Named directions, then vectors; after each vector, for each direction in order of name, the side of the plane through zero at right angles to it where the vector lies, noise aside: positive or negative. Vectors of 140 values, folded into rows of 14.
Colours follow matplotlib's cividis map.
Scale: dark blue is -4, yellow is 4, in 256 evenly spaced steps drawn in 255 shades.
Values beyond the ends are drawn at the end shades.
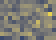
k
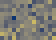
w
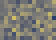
positive, negative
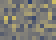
positive, negative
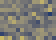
negative, negative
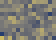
negative, negative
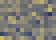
negative, negative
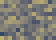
negative, negative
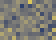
negative, positive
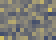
negative, negative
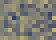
negative, positive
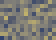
positive, positive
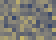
negative, positive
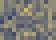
positive, negative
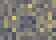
positive, negative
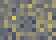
positive, negative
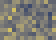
negative, positive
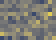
positive, positive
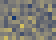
negative, positive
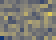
positive, positive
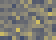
positive, positive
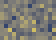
negative, positive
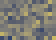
positive, positive
